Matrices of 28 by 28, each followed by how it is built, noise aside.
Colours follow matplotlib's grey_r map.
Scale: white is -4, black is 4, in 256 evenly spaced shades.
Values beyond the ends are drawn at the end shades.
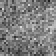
smooth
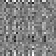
low rank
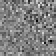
upper triangular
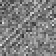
Hankel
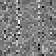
uneven columns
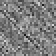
Toeplitz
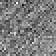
Hankel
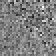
upper triangular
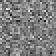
low rank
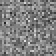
blocks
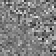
upper triangular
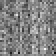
blocks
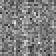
blocks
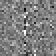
uneven columns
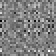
low rank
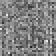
blocks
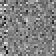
uneven columns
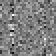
uneven columns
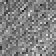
Hankel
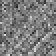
Hankel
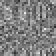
blocks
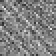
Toeplitz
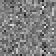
uneven columns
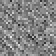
Toeplitz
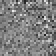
upper triangular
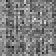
blocks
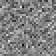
Hankel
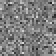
low rank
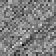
Hankel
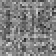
blocks
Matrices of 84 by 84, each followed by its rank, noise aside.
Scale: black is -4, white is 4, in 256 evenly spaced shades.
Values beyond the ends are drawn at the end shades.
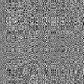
four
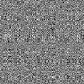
eight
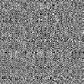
seven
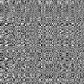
four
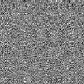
eight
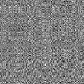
six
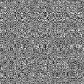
seven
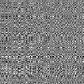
four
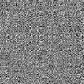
eight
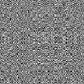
five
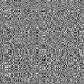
seven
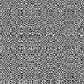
four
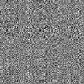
eight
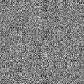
eight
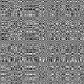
four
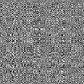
six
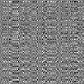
four
